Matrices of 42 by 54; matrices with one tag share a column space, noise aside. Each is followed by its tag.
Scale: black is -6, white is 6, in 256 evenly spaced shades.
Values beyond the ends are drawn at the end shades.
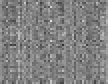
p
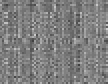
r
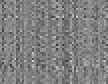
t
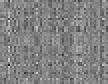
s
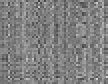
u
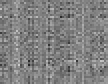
t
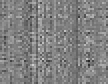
t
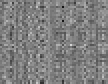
p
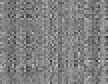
t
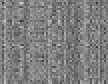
p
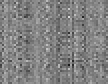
t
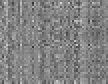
p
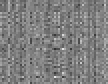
r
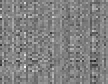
t
